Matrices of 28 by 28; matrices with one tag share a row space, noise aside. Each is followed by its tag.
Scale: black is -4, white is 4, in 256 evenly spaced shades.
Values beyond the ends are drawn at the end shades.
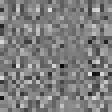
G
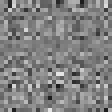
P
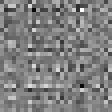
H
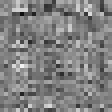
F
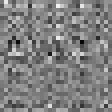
P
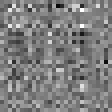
P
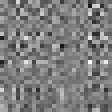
G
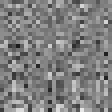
P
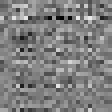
F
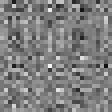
P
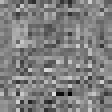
F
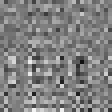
H
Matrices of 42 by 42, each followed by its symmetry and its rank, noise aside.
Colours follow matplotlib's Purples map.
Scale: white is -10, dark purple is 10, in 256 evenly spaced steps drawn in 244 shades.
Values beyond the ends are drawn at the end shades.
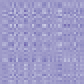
antisymmetric, rank two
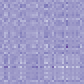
no symmetry, rank two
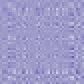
antisymmetric, rank two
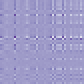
no symmetry, rank one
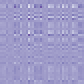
no symmetry, rank one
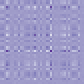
symmetric, rank one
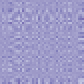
symmetric, rank two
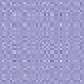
symmetric, rank two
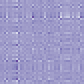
antisymmetric, rank two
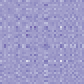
symmetric, rank three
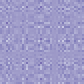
antisymmetric, rank two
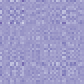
symmetric, rank three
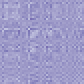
symmetric, rank three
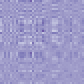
antisymmetric, rank two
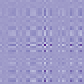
symmetric, rank one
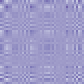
symmetric, rank one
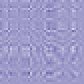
antisymmetric, rank two
